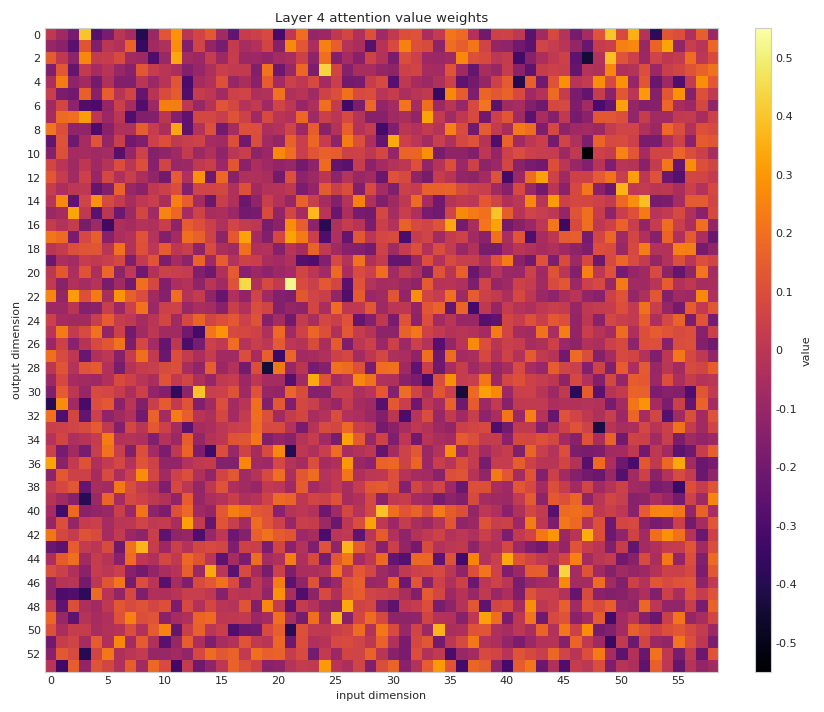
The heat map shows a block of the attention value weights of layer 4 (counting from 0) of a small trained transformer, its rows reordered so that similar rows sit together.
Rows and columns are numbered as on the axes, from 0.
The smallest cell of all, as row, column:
10, 47
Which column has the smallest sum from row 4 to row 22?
7
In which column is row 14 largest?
52
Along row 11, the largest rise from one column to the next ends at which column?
56
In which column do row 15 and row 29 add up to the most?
23
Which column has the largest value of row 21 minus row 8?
21
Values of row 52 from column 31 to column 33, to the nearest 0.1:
-0.2 0.1 0
